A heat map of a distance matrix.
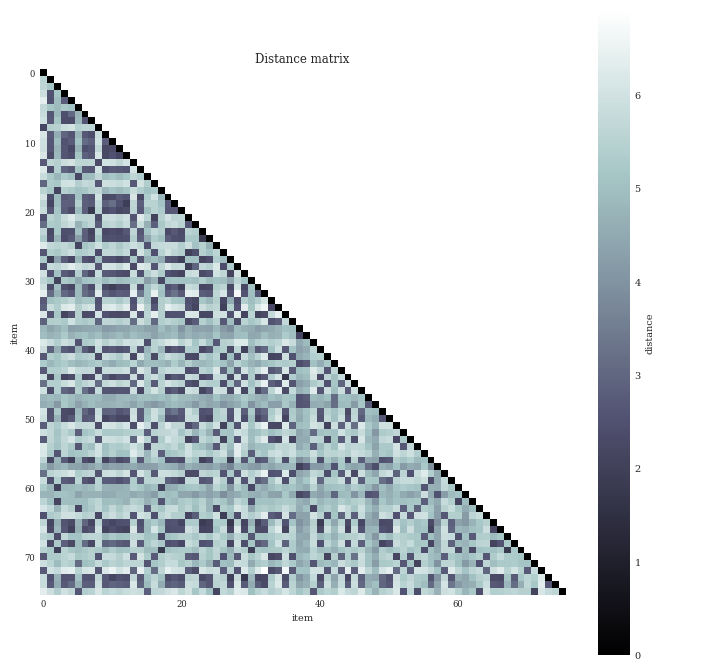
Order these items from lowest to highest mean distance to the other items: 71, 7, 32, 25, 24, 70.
24, 7, 32, 70, 71, 25
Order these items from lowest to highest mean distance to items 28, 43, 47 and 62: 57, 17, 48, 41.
41, 48, 57, 17
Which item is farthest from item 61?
55
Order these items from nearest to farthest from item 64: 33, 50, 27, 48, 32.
33, 48, 27, 50, 32
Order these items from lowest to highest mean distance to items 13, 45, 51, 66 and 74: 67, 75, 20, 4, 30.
20, 4, 30, 67, 75
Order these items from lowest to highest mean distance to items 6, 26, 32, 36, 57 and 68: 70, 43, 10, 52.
10, 70, 43, 52
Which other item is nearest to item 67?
69
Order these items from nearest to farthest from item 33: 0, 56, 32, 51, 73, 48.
51, 0, 48, 56, 73, 32
